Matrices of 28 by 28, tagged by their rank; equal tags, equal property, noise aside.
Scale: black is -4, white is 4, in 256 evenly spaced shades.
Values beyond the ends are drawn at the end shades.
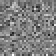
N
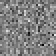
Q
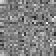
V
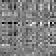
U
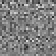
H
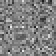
Q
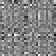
U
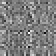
N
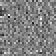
Q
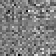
H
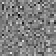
V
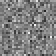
V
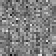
V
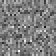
Q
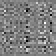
U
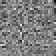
H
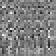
U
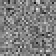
V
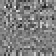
N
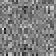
N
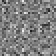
V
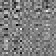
N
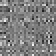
U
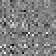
N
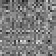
N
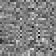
V
